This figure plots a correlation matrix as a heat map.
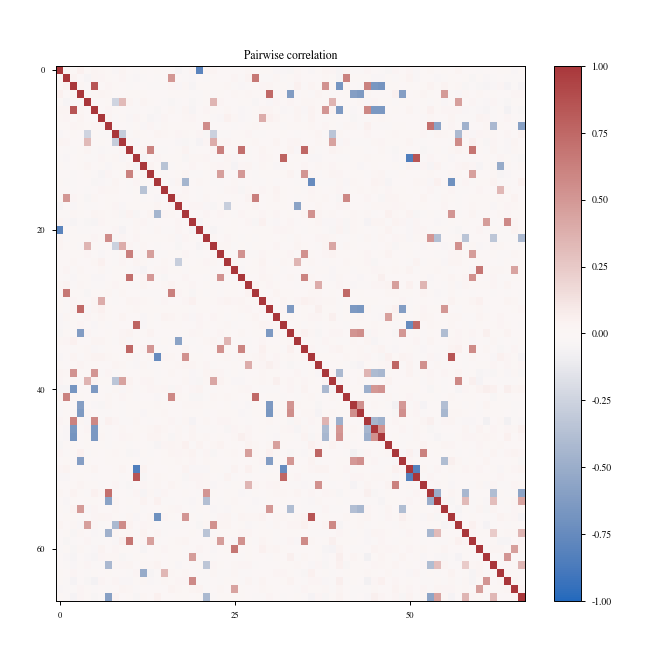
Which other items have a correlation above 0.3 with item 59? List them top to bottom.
10, 13, 23, 26, 35
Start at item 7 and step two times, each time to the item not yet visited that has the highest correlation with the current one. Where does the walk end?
21
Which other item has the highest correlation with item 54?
66
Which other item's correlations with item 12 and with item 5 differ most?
2
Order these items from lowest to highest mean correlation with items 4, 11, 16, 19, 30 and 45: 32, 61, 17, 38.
38, 17, 61, 32
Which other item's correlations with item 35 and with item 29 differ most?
10
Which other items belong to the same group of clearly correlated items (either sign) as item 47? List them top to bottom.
31
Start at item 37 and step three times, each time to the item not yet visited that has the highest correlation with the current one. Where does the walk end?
27
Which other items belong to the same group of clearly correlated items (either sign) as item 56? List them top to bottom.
14, 18, 36
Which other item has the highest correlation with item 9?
57
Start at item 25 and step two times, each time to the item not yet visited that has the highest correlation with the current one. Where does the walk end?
65
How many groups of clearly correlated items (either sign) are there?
16
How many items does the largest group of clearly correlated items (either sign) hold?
7
